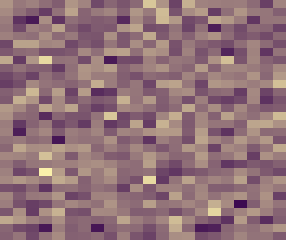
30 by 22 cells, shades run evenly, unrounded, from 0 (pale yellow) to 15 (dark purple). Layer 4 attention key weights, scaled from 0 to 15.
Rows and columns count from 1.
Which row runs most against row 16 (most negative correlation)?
23
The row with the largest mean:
29
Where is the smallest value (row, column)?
22, 4
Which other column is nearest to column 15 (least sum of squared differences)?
6
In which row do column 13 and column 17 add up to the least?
3
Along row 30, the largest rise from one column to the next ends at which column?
16
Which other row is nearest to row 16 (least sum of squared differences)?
24
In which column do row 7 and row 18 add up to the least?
9
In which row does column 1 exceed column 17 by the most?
27
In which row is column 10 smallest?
13
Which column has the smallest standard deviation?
11
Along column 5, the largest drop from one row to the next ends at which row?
19
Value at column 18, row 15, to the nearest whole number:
5
